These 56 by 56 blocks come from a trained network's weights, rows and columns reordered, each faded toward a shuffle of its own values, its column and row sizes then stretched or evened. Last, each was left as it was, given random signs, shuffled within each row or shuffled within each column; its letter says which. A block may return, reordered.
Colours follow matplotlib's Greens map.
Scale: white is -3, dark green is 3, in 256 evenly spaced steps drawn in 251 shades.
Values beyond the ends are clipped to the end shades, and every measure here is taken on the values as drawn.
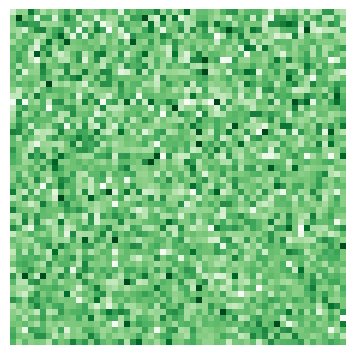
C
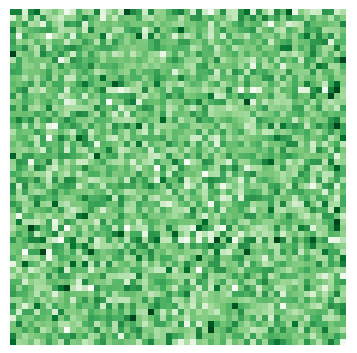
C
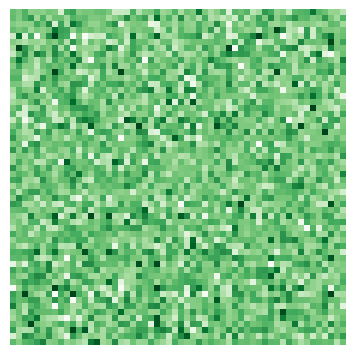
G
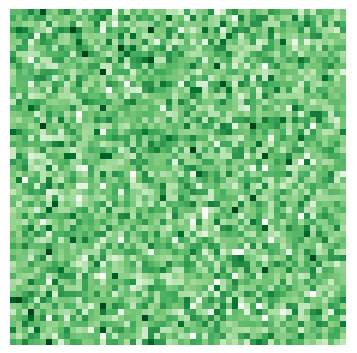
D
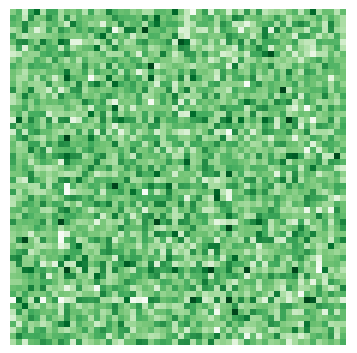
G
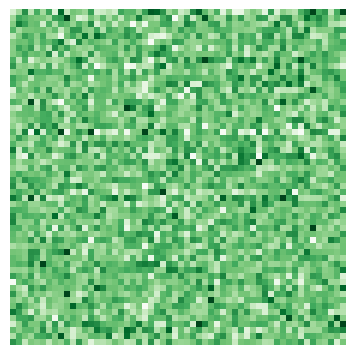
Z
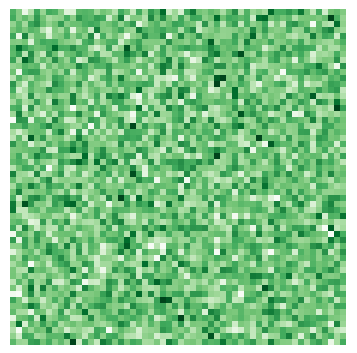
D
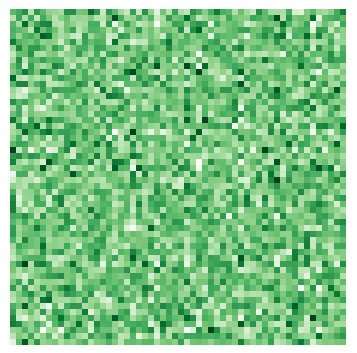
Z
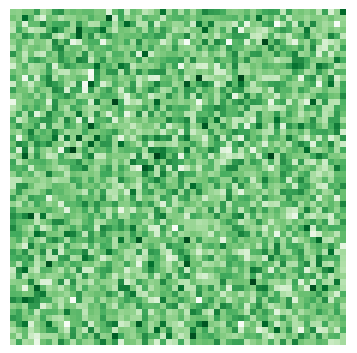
C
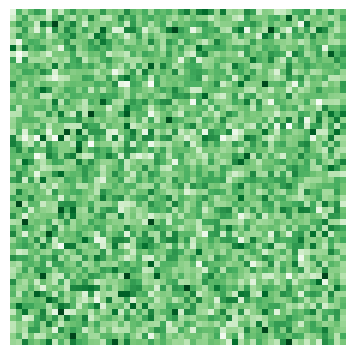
G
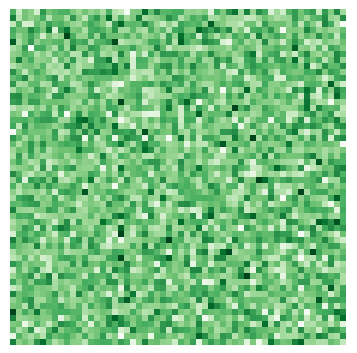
D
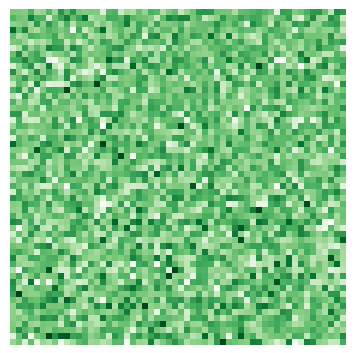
C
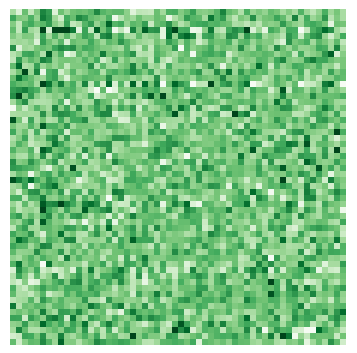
Z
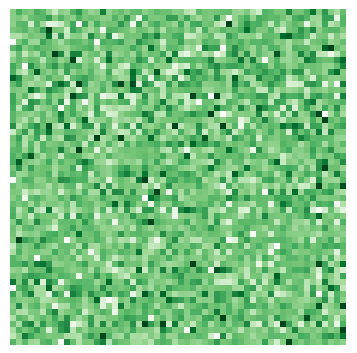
C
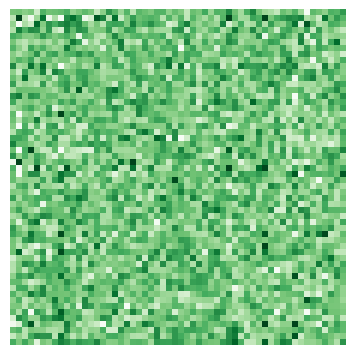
G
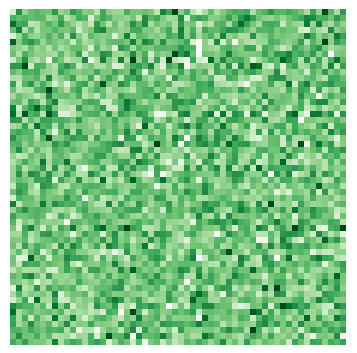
C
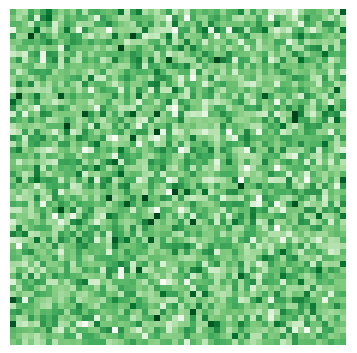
C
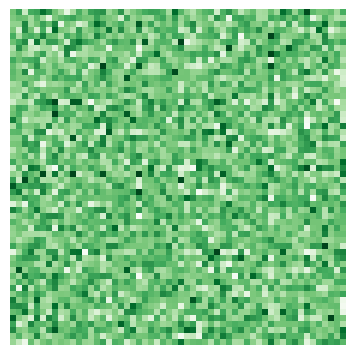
G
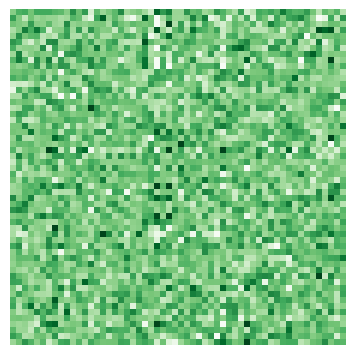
G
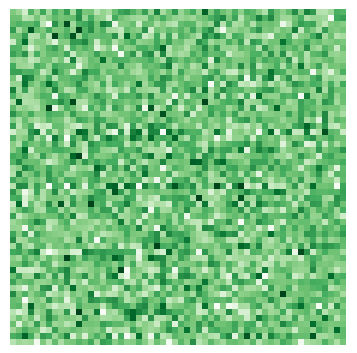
G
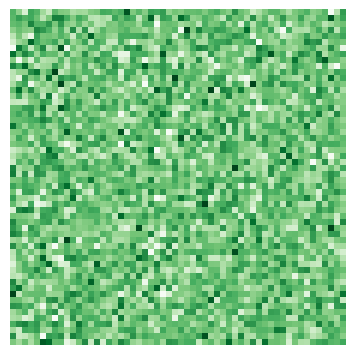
D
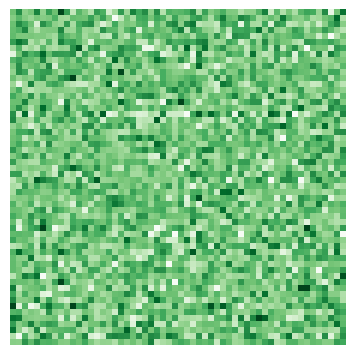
C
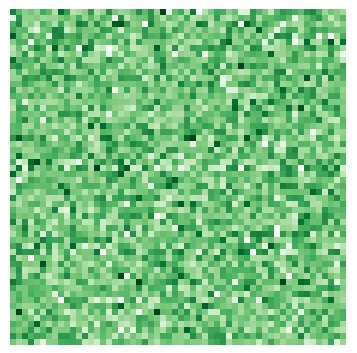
C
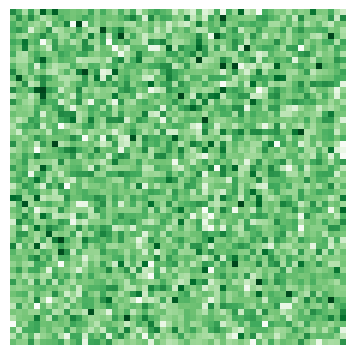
D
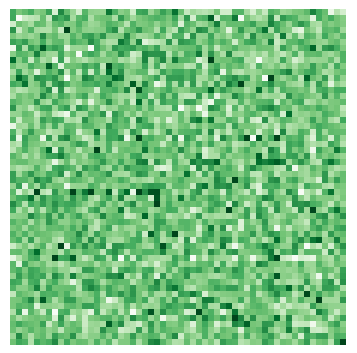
C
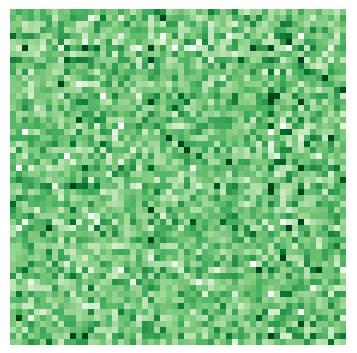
Z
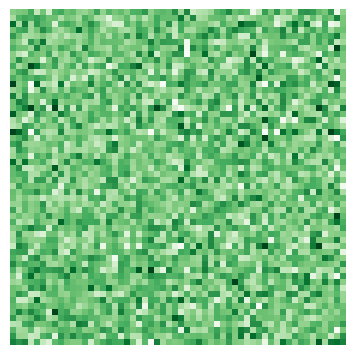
Z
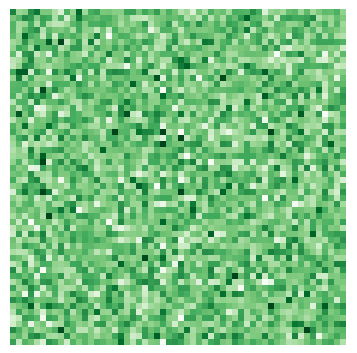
D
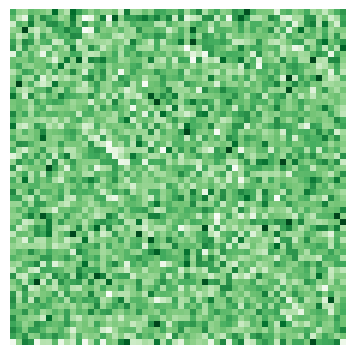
C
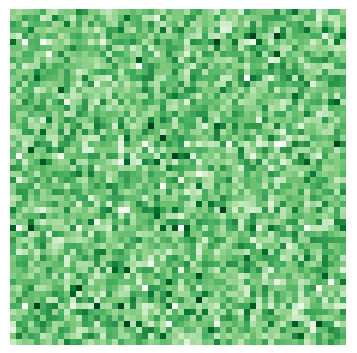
C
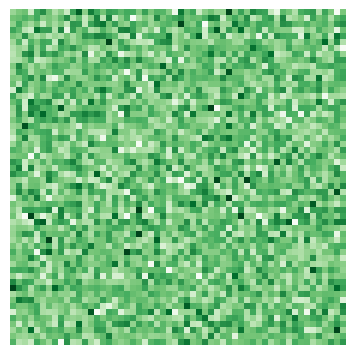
C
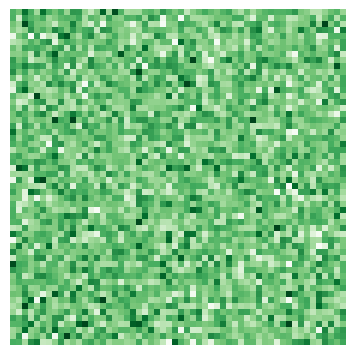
D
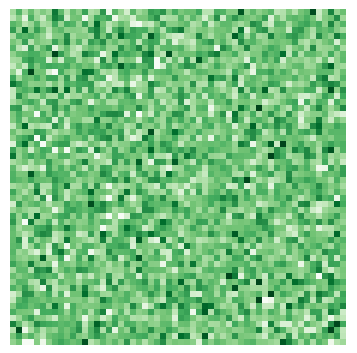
D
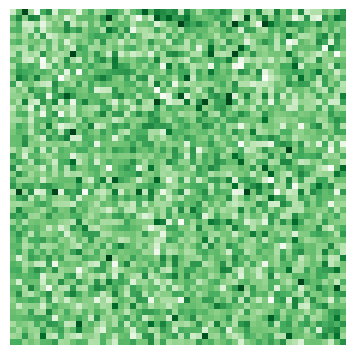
G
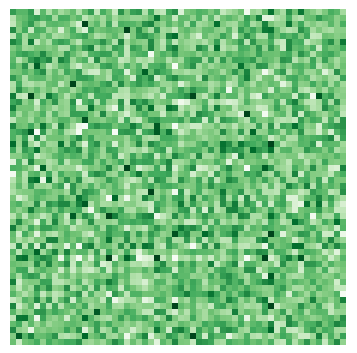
Z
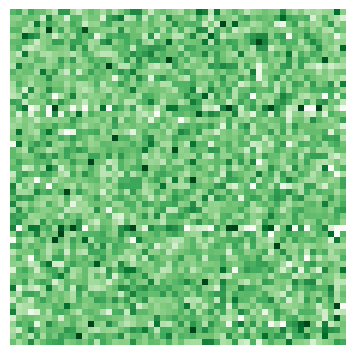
C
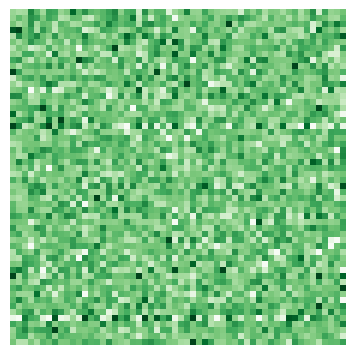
Z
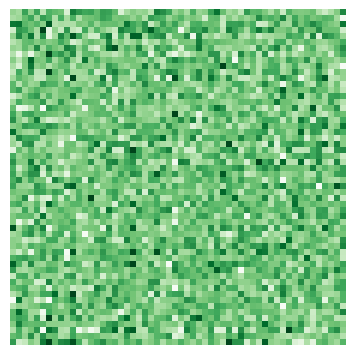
G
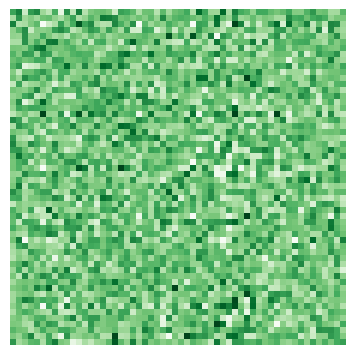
G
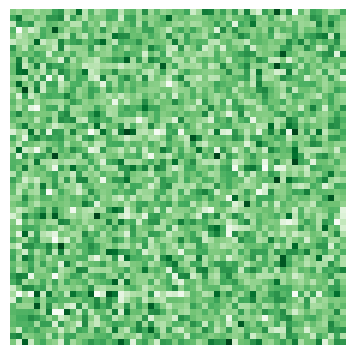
G
